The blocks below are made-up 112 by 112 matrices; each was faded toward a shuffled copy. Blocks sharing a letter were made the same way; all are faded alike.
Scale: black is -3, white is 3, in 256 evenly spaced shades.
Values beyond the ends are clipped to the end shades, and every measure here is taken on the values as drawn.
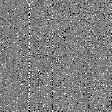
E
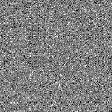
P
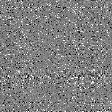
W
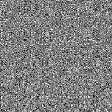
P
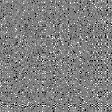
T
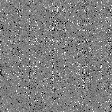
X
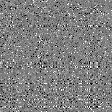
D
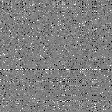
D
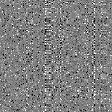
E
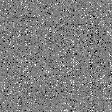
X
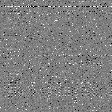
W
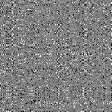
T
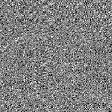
P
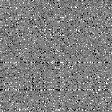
D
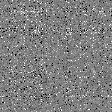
X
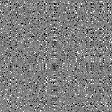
T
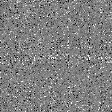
X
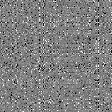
T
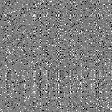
T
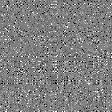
D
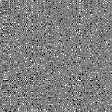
T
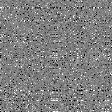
W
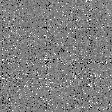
X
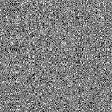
P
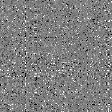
W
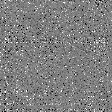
X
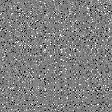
D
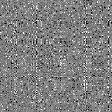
E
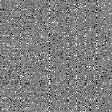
E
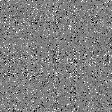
X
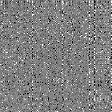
E
